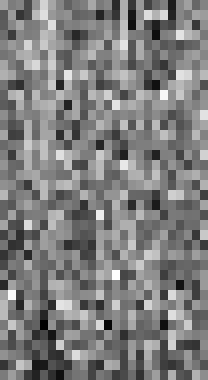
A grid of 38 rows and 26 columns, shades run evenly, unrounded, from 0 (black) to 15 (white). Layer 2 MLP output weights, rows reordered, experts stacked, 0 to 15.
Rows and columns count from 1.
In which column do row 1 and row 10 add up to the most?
21
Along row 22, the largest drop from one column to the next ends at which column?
14
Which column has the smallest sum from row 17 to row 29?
11
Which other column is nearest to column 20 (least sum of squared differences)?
19
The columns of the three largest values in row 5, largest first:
16, 4, 6
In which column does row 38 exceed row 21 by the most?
20
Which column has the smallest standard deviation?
12
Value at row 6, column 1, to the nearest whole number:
7
